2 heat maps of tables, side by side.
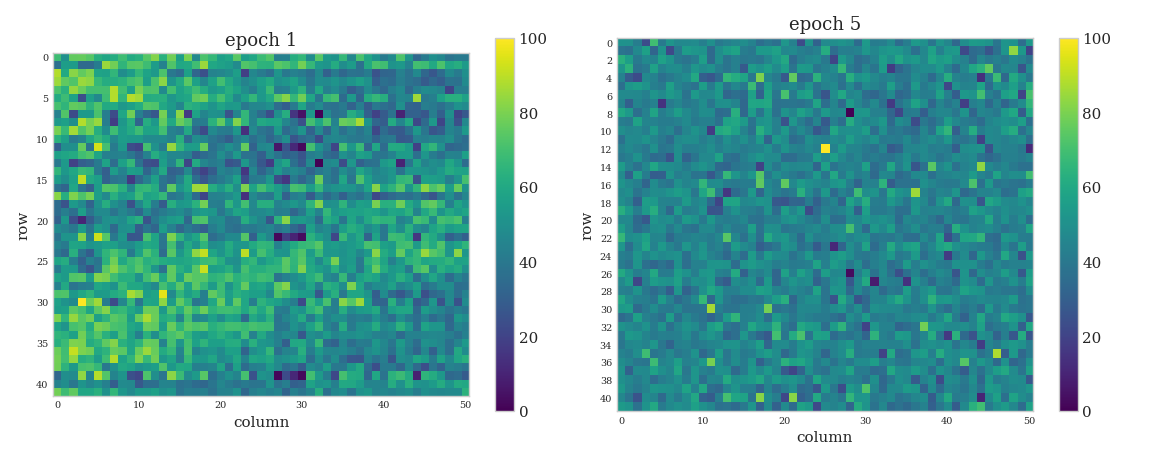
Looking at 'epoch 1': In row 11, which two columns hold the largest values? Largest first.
5, 14
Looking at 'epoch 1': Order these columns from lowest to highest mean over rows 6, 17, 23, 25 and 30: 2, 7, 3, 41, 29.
41, 29, 7, 2, 3
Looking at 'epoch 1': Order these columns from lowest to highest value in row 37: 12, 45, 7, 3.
45, 3, 12, 7
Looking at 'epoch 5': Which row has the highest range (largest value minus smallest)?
12
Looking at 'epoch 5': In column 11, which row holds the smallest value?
10
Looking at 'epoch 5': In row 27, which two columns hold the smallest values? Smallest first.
31, 35
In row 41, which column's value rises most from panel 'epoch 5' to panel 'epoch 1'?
2
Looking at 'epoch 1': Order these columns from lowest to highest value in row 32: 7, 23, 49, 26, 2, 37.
23, 37, 49, 26, 7, 2
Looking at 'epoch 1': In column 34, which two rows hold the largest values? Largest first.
25, 5
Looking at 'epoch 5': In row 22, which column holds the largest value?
13
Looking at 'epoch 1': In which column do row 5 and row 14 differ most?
18
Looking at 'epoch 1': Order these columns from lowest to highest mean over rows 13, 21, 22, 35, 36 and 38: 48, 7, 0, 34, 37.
34, 48, 37, 7, 0
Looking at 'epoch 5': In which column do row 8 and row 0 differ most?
28
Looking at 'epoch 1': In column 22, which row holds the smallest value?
13
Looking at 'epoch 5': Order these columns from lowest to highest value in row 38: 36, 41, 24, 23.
36, 23, 41, 24
